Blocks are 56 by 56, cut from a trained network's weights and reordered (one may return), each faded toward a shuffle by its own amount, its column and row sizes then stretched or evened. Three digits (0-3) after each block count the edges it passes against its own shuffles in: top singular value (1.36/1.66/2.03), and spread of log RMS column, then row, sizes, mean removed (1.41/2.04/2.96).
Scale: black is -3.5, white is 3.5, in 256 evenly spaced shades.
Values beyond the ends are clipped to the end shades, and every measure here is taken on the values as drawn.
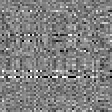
3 1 2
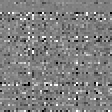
2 2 3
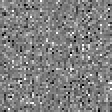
0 2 0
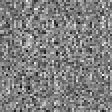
2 1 0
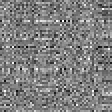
3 0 2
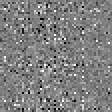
0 2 2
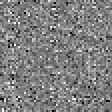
0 1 1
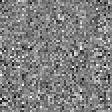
1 2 1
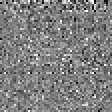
1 1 2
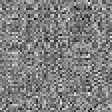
3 1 1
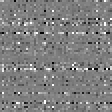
1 1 3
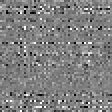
2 1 3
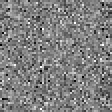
1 1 0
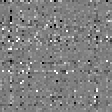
0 2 2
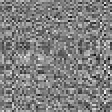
3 2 0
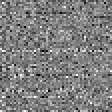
2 0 2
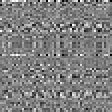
3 0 3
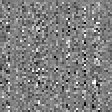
0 3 1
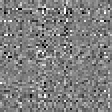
2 2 2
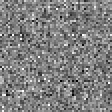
1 1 1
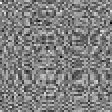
3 0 0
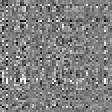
3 3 2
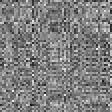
3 2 1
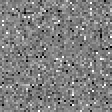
0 1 0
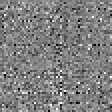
1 1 2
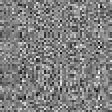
3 2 0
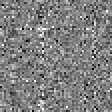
2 1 0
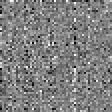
2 2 1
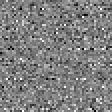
0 0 2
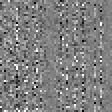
0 3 0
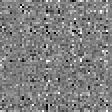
0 2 2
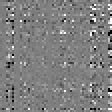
2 3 2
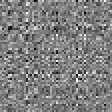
3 2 2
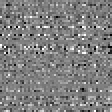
2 1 3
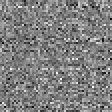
2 0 2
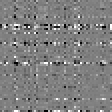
3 2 3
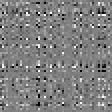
3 3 3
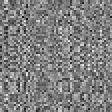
3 2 0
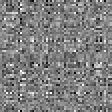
3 2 2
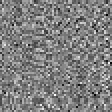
3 1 0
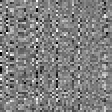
3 3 0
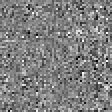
1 2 1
